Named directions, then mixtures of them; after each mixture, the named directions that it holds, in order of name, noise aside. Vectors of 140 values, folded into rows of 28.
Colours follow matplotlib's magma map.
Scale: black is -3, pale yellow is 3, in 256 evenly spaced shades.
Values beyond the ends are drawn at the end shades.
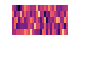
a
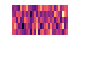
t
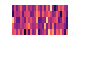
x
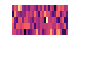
a, x.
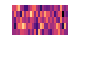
a, t.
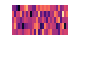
a, t.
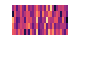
x.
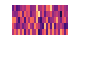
a, x.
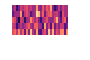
a, x.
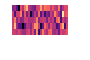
a, t.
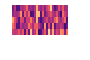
a, x.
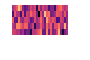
a.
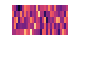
a.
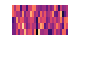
t, x.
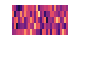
a.
